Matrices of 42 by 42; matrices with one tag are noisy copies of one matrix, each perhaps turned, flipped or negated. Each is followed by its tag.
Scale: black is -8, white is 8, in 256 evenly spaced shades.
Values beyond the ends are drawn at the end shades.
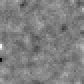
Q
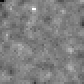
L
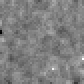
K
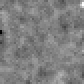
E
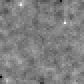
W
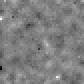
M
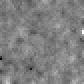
K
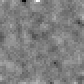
Q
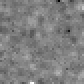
K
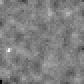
L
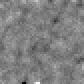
Q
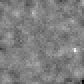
L
